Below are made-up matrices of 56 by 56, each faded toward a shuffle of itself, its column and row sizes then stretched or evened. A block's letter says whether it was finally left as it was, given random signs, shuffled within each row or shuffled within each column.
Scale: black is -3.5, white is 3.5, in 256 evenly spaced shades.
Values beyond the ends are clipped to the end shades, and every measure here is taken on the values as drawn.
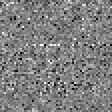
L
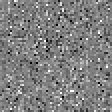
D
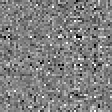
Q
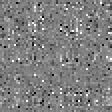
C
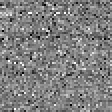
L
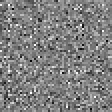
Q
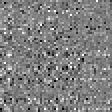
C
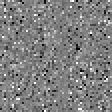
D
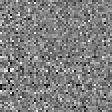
C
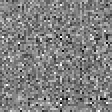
Q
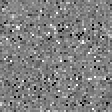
L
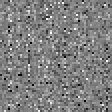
D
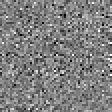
C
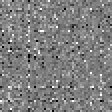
C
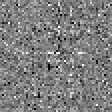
Q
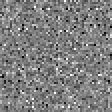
L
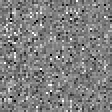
D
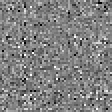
Q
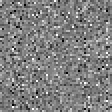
D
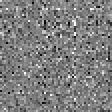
Q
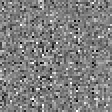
Q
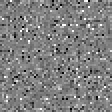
L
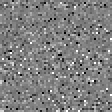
L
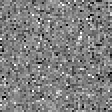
D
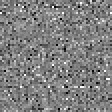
L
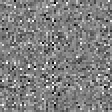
C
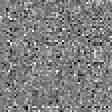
C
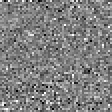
L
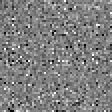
Q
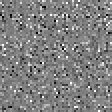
Q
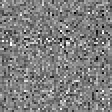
Q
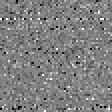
L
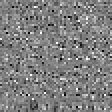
C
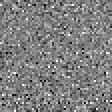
L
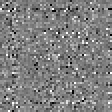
Q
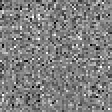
C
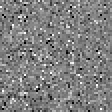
D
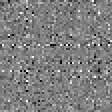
Q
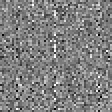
C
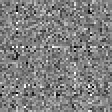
Q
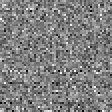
L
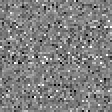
L
